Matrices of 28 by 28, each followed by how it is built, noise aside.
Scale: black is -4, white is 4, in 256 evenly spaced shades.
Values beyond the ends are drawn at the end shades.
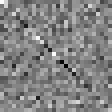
diagonal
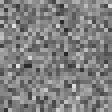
repeating columns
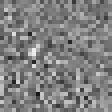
lower triangular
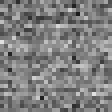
blocks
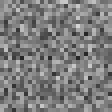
repeating columns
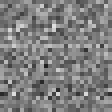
repeating columns
